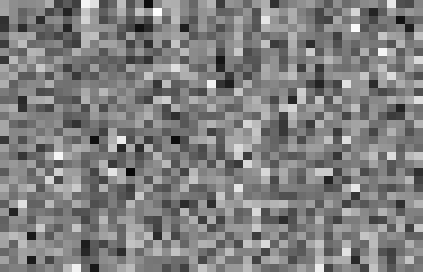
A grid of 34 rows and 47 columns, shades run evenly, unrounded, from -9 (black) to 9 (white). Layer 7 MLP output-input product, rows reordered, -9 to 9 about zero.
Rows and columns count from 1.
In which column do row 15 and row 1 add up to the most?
11
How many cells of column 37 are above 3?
4
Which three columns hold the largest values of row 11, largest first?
24, 39, 19
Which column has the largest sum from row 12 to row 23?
29
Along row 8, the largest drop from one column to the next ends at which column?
25
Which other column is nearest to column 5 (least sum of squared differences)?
22
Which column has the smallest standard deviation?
2
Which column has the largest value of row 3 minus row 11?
18
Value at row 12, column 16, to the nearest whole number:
-1
